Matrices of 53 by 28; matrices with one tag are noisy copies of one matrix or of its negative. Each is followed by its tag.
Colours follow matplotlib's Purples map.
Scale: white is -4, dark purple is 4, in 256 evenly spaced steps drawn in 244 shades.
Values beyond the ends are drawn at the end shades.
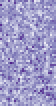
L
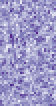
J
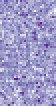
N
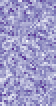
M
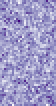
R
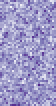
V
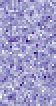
M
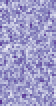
J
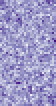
R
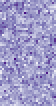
V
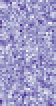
J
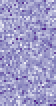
N
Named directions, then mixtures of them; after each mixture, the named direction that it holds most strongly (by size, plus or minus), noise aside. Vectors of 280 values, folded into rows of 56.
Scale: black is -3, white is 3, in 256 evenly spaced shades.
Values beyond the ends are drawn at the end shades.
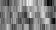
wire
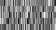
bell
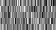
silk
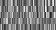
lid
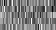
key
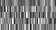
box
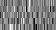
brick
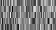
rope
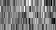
wire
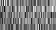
key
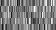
silk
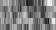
wire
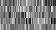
silk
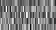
box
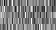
key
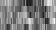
wire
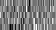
brick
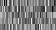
key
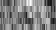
wire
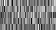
key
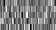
box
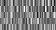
lid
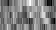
wire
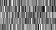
key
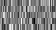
brick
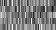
key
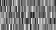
box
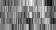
wire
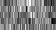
wire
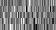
brick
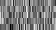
bell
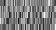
bell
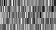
key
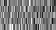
brick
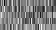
key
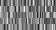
lid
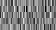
lid
